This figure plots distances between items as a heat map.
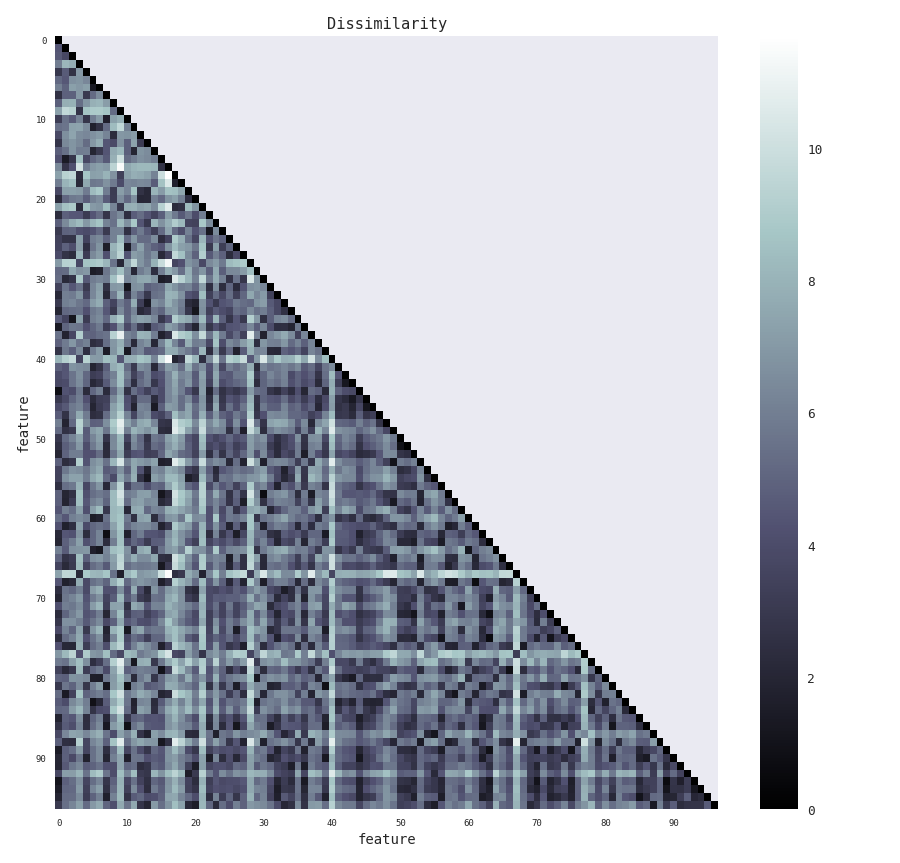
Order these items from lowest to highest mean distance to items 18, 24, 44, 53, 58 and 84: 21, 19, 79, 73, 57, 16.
79, 57, 73, 16, 19, 21
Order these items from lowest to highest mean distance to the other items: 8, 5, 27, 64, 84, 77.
27, 5, 84, 64, 8, 77
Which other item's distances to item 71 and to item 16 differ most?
59
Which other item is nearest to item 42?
43
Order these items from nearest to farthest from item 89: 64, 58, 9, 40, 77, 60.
58, 60, 64, 77, 9, 40
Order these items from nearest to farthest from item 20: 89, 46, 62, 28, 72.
89, 72, 62, 46, 28
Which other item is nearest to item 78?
11
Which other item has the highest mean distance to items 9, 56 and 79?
40
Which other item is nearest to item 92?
19
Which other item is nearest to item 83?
5
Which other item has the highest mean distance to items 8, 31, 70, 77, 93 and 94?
16
